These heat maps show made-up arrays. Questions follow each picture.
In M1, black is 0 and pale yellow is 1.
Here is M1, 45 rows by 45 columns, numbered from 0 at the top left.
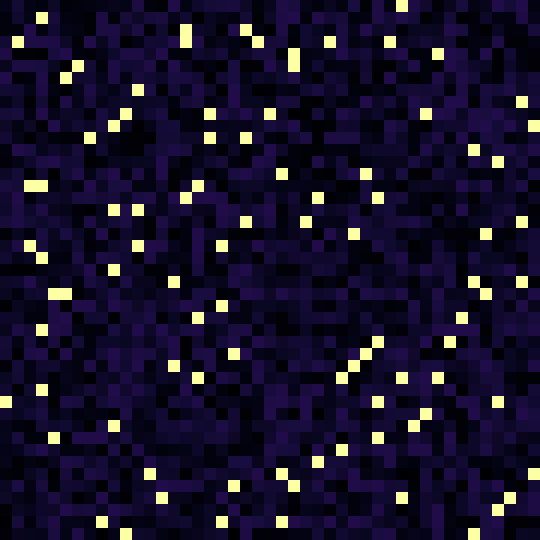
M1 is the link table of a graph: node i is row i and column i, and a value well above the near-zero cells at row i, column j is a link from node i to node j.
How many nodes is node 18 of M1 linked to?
3
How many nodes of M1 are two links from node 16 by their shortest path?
6
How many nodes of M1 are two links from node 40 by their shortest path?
3
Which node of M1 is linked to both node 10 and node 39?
node 44
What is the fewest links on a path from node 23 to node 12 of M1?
2
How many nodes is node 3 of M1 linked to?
5
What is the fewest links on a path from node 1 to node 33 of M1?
5
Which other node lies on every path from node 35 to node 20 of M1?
node 9
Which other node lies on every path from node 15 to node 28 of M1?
node 31
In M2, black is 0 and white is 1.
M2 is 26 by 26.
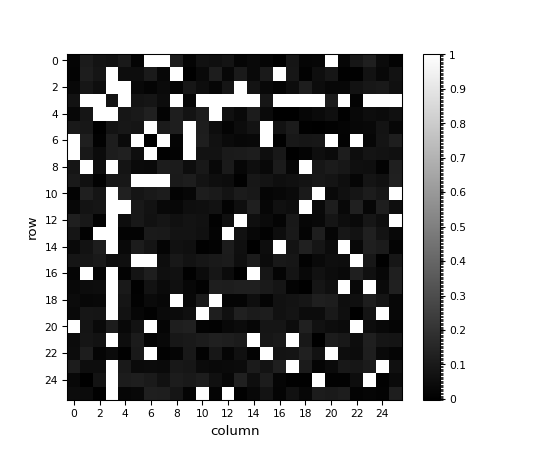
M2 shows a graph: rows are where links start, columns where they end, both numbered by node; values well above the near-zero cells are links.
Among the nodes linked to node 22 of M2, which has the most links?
node 6
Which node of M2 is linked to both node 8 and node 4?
node 3
